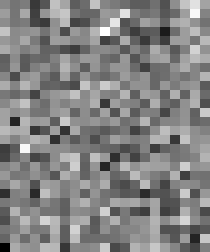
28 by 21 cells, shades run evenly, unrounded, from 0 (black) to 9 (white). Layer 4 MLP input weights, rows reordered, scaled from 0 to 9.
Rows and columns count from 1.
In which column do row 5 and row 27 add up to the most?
21
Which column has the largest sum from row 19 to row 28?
8
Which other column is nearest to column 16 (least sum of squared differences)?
2
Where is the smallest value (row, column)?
28, 1
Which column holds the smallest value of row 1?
4
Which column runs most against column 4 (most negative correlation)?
6
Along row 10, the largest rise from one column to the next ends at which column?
9
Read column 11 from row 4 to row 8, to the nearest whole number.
9 2 5 4 4
